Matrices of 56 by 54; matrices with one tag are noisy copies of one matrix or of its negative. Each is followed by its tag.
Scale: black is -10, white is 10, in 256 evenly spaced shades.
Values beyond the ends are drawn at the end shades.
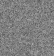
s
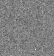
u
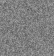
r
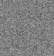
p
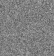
s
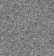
s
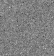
p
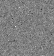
u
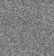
u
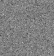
p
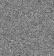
s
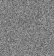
u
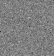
u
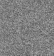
s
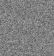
u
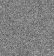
s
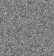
u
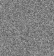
s
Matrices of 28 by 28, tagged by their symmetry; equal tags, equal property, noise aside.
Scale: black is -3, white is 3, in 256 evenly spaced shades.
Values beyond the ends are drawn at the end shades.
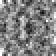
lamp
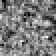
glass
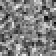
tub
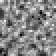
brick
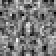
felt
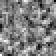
tub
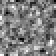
tub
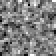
tub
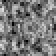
lamp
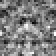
felt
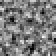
glass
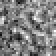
tub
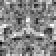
felt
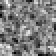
brick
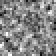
brick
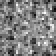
lamp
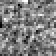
tub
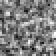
glass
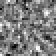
tub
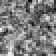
tub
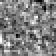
tub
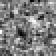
tub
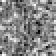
lamp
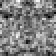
felt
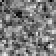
glass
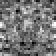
felt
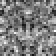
felt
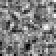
tub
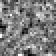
brick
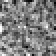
tub
